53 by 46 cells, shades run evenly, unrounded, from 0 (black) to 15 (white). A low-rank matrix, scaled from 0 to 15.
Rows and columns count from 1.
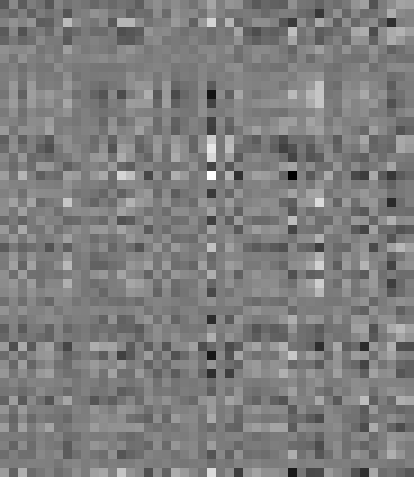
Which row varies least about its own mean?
52
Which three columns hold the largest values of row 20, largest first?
24, 14, 15
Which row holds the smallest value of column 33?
20
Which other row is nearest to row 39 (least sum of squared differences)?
41
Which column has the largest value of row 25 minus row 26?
33
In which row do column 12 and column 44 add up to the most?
39
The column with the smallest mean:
44
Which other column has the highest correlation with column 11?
3
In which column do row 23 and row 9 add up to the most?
36
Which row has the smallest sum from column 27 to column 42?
28
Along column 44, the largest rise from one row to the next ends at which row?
4
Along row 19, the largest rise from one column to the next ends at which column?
25
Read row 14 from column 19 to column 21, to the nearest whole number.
8 6 7
